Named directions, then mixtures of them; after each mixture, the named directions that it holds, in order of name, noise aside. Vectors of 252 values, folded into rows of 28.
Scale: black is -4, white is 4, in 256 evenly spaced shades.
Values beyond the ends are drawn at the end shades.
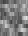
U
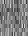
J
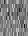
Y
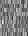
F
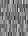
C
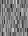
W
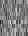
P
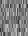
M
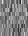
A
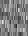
C, F, U.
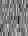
C, M.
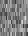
J, P, U.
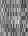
J, M, U.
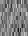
A, W.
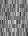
P, W.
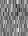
A, W, Y.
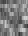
U.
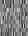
J.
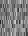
P.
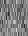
P, W, Y.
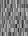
A, C, W.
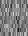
A, M, W.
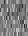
Y.
